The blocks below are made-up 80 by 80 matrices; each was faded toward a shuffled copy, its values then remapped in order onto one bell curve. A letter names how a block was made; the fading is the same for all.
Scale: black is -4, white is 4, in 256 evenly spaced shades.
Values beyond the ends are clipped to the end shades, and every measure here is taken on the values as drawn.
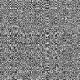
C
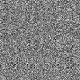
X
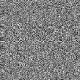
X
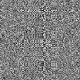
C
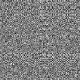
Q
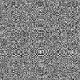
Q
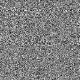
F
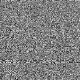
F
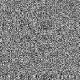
X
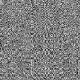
C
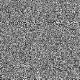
F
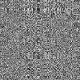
C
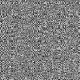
C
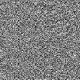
X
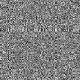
C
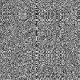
C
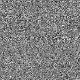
F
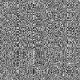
C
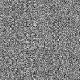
X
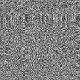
Q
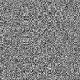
X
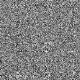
F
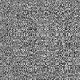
C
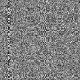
C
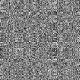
Q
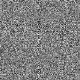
F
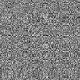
Q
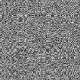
Q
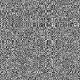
C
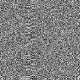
C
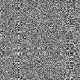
C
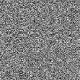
X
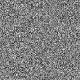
X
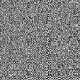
C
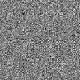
X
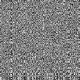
C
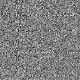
F
